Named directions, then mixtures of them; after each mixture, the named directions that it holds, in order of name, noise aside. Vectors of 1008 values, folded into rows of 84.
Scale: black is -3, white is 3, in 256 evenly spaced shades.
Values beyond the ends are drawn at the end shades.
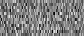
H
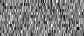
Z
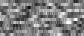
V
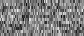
H, V, Z.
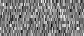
Z.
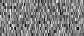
H, Z.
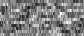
H, V.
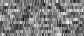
V, Z.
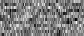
H, V, Z.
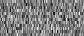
H, Z.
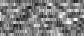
V.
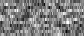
V, Z.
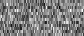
H, V, Z.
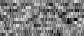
H, V.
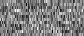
H, V, Z.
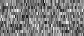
H, V, Z.
